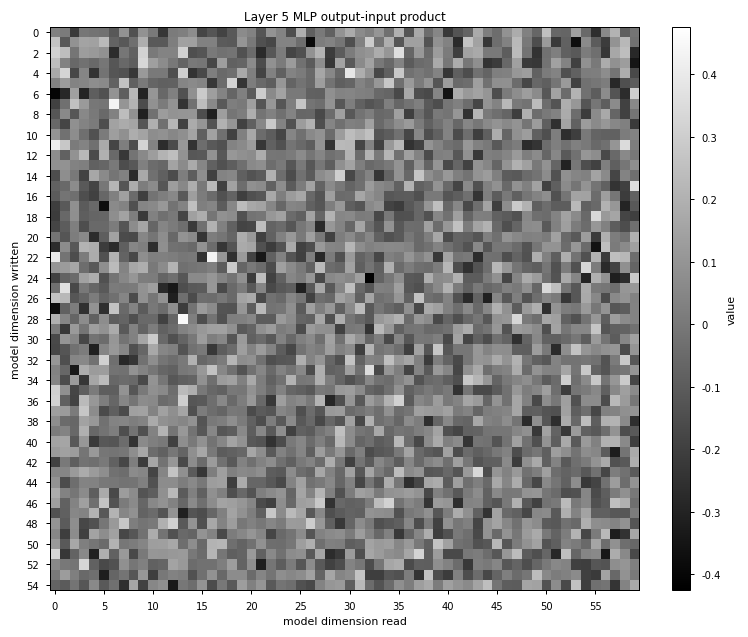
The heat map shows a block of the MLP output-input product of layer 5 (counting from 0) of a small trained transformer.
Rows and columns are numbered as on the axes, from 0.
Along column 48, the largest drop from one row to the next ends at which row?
11
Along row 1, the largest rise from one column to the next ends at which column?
42
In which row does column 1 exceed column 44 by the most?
26
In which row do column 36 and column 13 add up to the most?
28
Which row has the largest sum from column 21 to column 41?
50
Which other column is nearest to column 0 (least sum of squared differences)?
58
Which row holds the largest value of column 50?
25
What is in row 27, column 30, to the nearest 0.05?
0.05
